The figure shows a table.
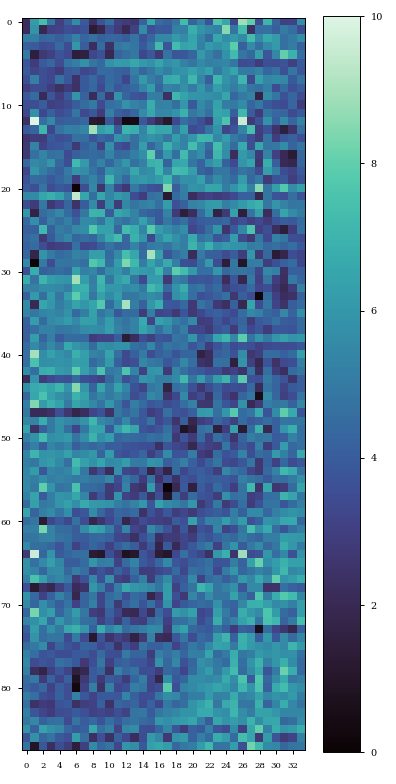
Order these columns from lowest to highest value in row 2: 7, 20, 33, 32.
7, 32, 33, 20
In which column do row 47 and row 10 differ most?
31
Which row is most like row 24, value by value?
37
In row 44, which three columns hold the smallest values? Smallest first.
17, 28, 21
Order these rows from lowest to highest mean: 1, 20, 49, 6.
1, 49, 6, 20
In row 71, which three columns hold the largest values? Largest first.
1, 29, 26
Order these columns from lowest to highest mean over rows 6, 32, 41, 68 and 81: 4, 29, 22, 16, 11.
29, 4, 11, 22, 16
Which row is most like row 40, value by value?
46
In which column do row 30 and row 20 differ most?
6
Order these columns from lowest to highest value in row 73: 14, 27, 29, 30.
30, 27, 29, 14
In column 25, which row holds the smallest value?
41
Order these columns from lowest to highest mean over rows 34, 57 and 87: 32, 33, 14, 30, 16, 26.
26, 14, 30, 33, 32, 16
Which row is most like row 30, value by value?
18
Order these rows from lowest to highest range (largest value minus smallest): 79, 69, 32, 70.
70, 32, 69, 79
